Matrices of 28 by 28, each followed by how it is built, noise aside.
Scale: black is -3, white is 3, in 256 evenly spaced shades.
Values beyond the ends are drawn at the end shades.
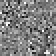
block diagonal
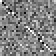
diagonal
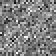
Hankel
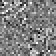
block diagonal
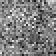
smooth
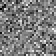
Hankel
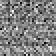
repeating columns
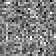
repeating columns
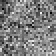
smooth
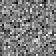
repeating columns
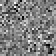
block diagonal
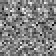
repeating columns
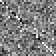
diagonal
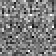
repeating columns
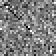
diagonal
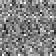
repeating columns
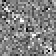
banded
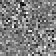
block diagonal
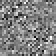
block diagonal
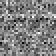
repeating columns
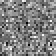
repeating columns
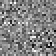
block diagonal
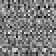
repeating columns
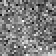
smooth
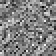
Hankel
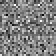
repeating columns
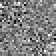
block diagonal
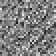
Hankel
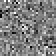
block diagonal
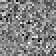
block diagonal
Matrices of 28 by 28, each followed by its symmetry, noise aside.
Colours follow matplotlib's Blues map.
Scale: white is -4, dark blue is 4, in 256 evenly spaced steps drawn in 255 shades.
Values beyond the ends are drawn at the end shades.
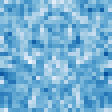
mirrored left to right.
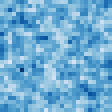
same after a half turn.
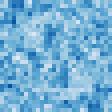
same after a half turn.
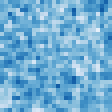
antisymmetric.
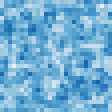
same after a half turn.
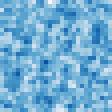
same after a half turn.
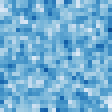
same after a half turn.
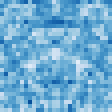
mirrored left to right.
